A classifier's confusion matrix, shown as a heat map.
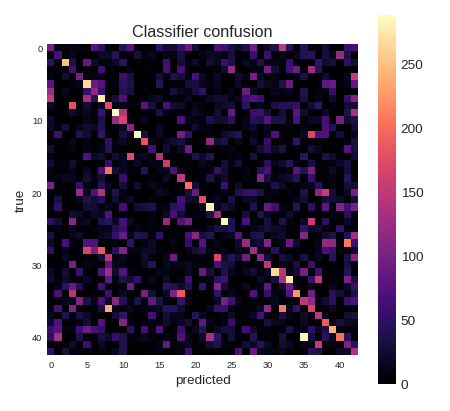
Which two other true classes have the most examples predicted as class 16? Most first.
24, 41
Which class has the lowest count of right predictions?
25
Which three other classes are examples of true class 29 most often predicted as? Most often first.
23, 8, 42
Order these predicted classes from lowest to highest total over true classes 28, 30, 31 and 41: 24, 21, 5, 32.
24, 21, 32, 5
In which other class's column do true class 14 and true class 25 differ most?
19
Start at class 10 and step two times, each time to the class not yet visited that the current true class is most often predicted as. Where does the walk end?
42
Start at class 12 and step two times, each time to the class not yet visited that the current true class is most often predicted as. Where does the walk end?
8
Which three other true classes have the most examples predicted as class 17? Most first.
34, 29, 23
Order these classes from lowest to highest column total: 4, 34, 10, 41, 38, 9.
4, 34, 9, 38, 41, 10
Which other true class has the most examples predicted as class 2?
27
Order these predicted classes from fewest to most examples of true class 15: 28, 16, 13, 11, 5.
16, 13, 28, 5, 11
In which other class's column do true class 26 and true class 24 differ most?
36
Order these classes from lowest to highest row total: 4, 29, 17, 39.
4, 17, 29, 39
